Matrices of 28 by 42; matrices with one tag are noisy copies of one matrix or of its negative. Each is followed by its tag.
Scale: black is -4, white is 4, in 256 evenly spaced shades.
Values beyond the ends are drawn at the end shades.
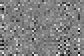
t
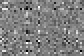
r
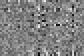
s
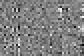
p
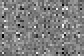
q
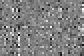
p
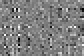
p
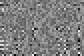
t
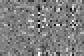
s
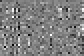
p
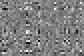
r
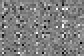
q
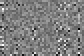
t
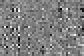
p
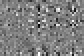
s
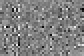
p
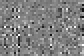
p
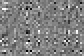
r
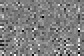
t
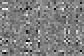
r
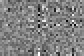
s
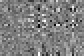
s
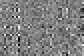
p
